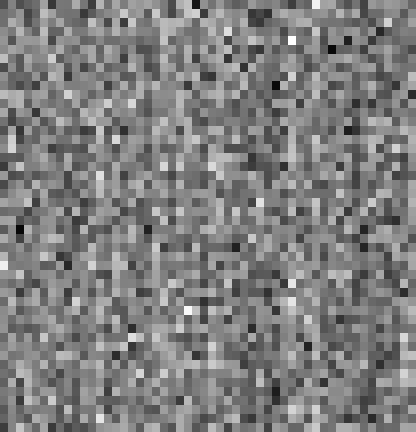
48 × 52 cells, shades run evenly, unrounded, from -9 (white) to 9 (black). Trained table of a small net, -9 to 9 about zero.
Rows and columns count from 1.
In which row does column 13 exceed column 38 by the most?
31
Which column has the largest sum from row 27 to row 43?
26
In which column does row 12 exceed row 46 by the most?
38
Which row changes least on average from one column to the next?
22
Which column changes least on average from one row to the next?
34
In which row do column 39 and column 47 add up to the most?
47
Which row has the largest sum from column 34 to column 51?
6
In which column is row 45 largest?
35
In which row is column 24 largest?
10
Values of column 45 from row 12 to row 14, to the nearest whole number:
6 2 4
